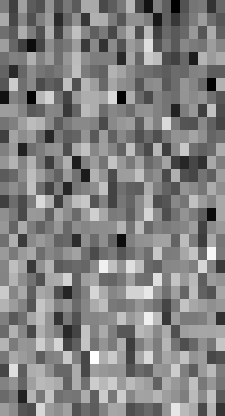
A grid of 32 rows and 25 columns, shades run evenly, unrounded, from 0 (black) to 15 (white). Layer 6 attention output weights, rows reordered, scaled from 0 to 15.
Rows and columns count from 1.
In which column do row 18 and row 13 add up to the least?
23
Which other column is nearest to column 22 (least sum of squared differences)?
21
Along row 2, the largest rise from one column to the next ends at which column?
11
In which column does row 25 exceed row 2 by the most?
18
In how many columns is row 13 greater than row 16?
14
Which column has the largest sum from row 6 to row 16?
10
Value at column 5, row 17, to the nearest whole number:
9
